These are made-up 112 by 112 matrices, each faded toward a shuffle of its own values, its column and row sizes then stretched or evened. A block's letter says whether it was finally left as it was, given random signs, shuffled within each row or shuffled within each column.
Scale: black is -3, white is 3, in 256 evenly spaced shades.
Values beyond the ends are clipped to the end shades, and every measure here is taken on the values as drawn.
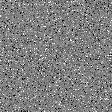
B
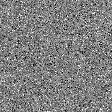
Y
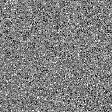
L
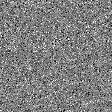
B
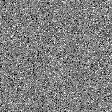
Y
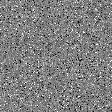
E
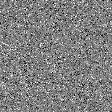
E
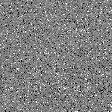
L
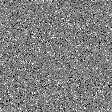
B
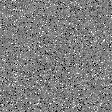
E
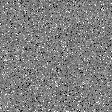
B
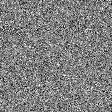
B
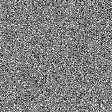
L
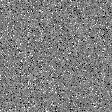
Y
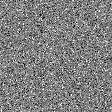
Y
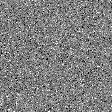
Y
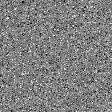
Y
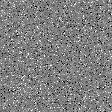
Y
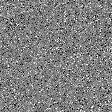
Y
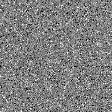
L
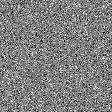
E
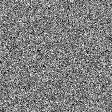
B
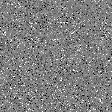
L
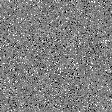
E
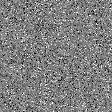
Y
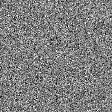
E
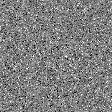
B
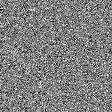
E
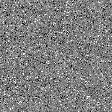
E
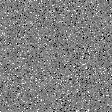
L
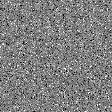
E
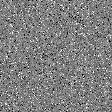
Y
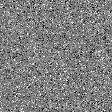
L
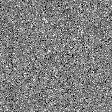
Y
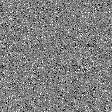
E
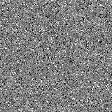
L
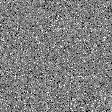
B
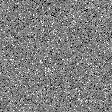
B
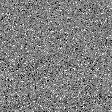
B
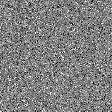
L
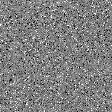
L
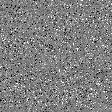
E
